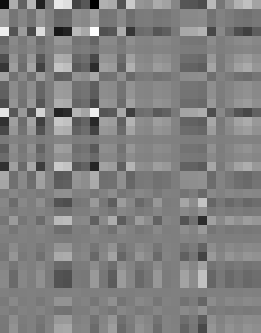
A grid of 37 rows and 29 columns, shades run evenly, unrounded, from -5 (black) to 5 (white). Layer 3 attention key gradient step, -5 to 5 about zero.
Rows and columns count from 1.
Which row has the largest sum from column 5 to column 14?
25
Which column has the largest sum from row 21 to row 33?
23
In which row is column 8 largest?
1
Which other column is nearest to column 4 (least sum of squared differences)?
12
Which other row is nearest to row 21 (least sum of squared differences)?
9
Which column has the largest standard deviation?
11
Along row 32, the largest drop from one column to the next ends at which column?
24
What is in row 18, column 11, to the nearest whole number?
-1
